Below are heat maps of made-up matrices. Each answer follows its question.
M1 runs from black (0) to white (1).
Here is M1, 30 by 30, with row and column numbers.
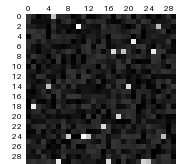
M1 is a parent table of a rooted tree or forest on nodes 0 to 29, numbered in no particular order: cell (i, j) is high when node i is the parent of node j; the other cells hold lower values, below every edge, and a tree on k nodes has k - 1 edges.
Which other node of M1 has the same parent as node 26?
10
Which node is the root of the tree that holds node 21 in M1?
0
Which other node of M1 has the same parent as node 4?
20
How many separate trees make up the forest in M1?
10
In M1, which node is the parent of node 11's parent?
29
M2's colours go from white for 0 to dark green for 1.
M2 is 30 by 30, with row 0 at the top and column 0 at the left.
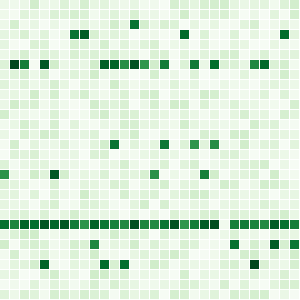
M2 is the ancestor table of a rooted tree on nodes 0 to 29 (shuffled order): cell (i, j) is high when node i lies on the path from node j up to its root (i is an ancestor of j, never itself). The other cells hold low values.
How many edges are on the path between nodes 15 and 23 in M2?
4
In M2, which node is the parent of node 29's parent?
22
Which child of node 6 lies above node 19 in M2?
14
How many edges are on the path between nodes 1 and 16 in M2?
3
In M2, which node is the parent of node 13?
2
